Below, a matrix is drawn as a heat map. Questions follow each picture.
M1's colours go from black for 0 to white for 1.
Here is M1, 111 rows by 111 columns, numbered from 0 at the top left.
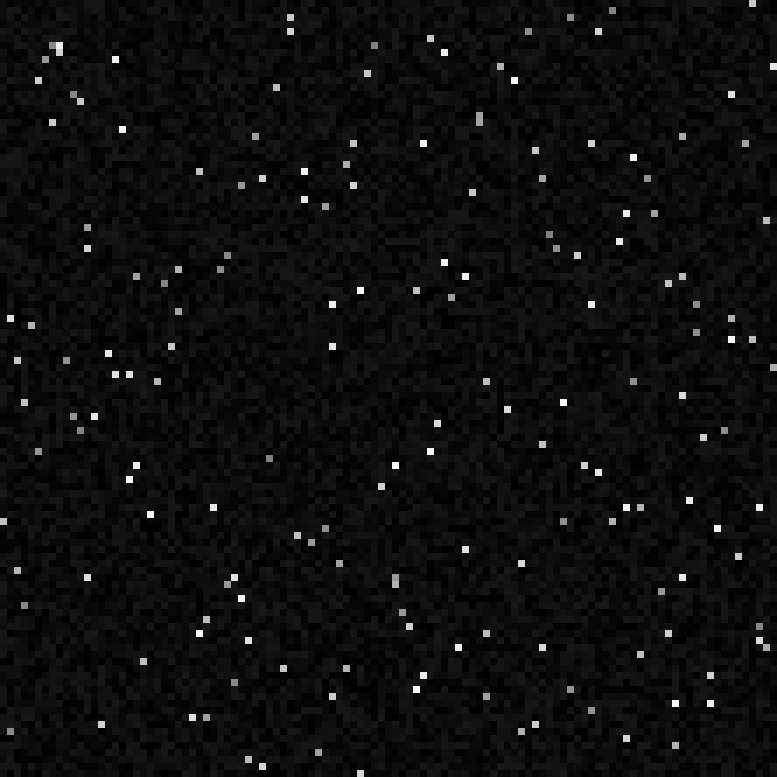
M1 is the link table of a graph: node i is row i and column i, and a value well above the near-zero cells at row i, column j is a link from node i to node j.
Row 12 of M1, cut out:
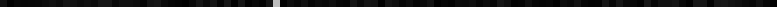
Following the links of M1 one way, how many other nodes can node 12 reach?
11
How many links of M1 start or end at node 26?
2
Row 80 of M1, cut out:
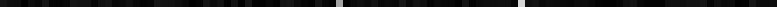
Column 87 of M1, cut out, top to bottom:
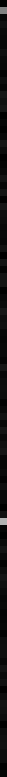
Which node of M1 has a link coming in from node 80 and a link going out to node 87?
node 74
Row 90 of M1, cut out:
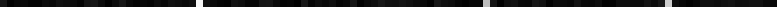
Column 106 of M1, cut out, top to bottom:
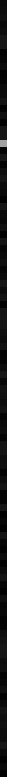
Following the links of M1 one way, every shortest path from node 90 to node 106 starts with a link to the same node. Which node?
node 28
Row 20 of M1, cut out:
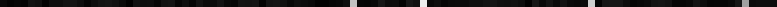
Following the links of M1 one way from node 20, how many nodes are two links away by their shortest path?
4
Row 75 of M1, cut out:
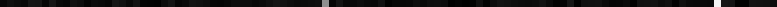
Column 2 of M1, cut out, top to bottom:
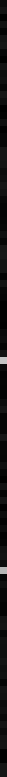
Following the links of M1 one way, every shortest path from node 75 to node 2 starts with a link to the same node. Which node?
node 46
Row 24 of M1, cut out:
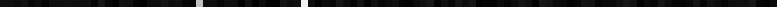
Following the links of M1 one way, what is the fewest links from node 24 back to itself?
8
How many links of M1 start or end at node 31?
2
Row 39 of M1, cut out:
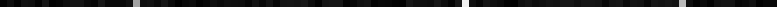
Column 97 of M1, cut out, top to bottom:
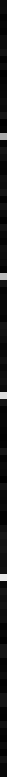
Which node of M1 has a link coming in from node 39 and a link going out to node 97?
node 19
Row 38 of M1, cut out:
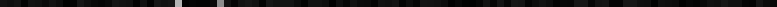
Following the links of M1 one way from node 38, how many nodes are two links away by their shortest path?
4
